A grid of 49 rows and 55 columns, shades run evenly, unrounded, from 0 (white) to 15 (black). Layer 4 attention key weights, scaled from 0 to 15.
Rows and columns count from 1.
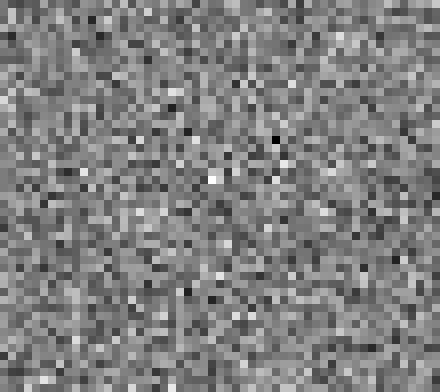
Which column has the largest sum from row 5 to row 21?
13
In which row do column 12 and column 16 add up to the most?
3
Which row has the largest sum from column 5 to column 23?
39
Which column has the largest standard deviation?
32
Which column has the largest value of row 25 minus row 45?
55
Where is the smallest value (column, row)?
27, 23
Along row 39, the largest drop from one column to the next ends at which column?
18
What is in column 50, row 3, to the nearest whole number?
5
